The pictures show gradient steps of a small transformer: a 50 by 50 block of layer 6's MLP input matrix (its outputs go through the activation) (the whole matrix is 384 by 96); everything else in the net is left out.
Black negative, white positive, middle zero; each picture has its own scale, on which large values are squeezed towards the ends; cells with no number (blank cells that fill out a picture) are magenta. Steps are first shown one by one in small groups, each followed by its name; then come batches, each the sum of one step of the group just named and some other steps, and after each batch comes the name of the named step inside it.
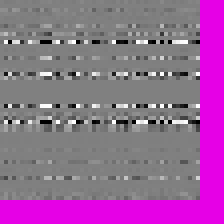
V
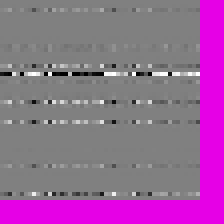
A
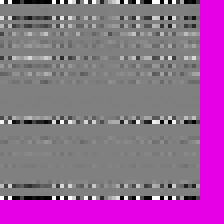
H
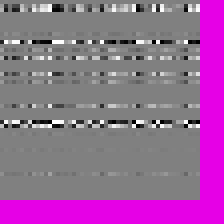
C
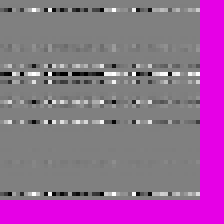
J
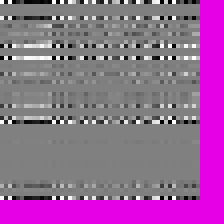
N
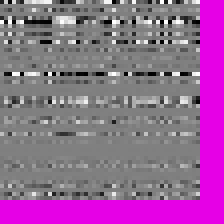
J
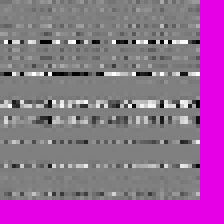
A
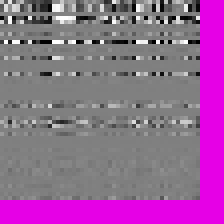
V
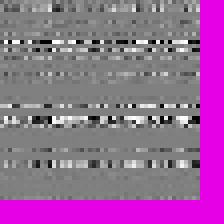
C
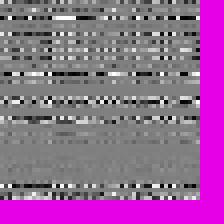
J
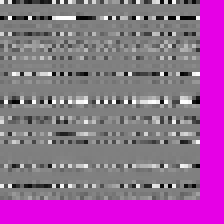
N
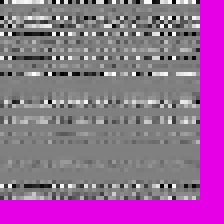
A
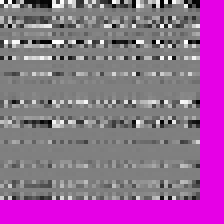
N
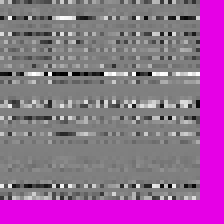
A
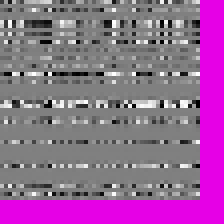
J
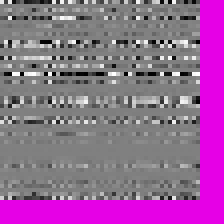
N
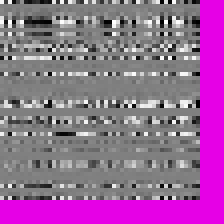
N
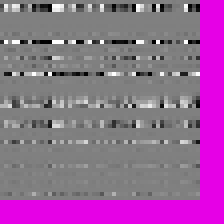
A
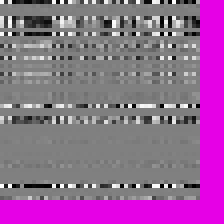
N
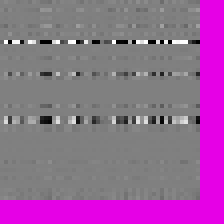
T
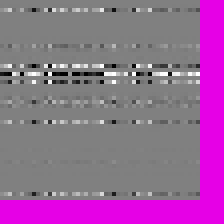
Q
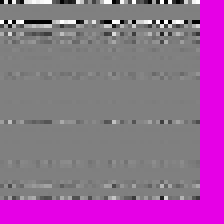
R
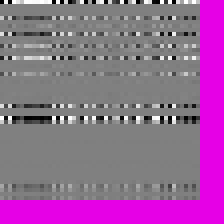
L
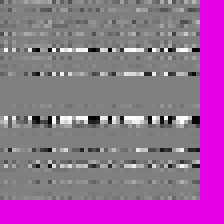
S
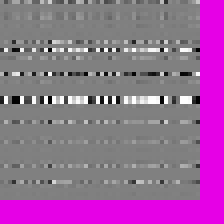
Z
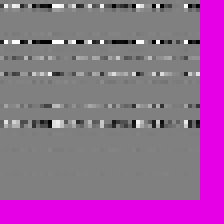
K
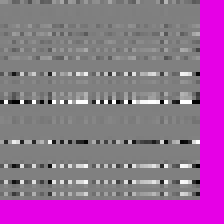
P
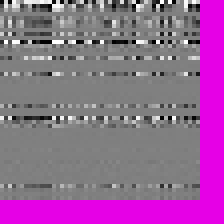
L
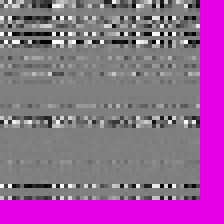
K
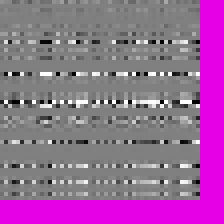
P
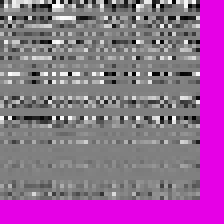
L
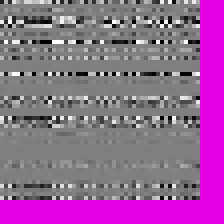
R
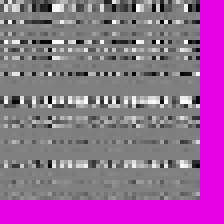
Z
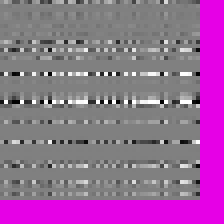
P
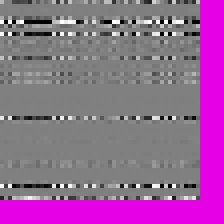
R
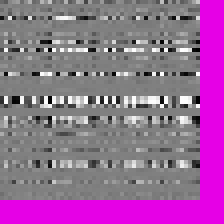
Z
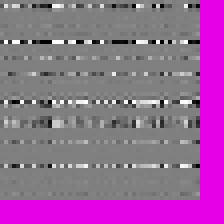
K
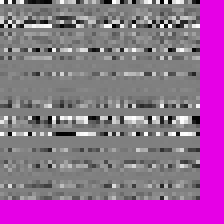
S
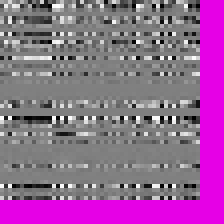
L
